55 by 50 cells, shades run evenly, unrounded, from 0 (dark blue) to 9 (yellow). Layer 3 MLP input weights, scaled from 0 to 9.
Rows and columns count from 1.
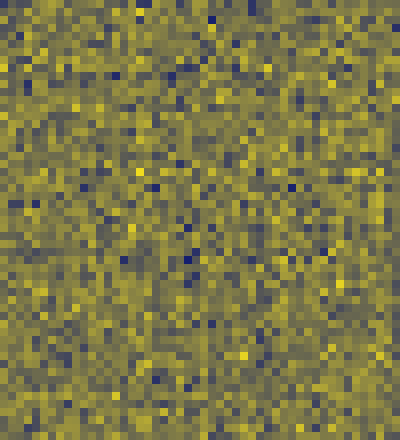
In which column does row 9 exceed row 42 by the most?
8
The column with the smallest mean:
33
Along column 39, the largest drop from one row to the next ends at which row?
29
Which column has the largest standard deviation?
18
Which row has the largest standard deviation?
22
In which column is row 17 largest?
41
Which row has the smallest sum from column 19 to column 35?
10
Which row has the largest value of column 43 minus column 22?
36
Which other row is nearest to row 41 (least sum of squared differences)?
48
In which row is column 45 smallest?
37
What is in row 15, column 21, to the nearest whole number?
6
